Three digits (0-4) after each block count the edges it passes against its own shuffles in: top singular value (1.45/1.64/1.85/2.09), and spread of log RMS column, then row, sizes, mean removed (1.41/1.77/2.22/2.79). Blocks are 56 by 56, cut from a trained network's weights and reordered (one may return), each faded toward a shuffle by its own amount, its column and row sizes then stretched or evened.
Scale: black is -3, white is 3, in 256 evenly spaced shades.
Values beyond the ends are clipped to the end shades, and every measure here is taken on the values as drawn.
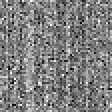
2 0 1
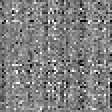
2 2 3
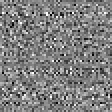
1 0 4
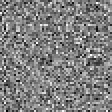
3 1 0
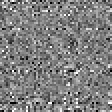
0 2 4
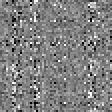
0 4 2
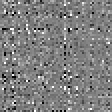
0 4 3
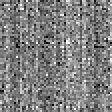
3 0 2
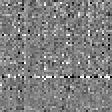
1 2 3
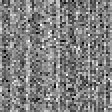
3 0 0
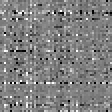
2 2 4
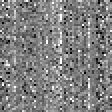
1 4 0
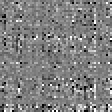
0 3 4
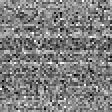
2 0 0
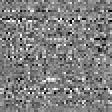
1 1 4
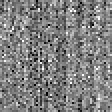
2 1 0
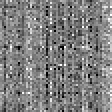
4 4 2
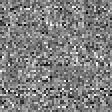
1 0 3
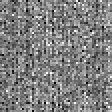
1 1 0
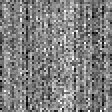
4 3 0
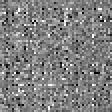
0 2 3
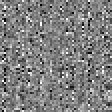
0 4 0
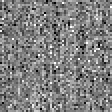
0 0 0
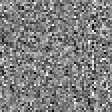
1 3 0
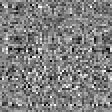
3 1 3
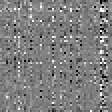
1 4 2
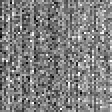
3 1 0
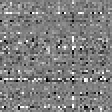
1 2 4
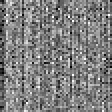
4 2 1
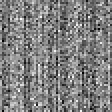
4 0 0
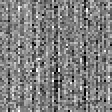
4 3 0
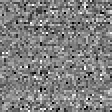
0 1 2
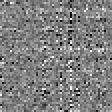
1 3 1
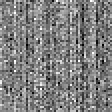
4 2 0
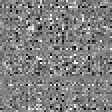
0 3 4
